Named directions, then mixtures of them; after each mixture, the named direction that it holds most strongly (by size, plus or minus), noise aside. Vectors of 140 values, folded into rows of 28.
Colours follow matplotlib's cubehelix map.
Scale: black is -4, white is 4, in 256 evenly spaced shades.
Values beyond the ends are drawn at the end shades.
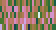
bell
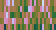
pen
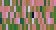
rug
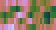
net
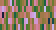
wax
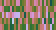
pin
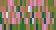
rug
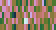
wax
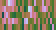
pen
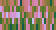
pin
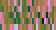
bell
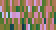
pin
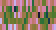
bell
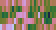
net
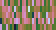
rug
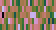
wax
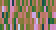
wax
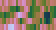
net
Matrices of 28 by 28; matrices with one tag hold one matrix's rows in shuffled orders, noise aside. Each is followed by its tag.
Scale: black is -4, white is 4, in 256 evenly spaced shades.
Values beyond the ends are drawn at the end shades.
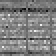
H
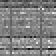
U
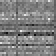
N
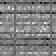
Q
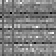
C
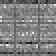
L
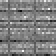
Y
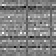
H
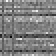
C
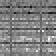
U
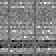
Y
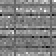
Q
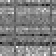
Q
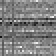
C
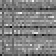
C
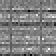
U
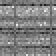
Q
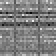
L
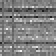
C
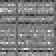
N
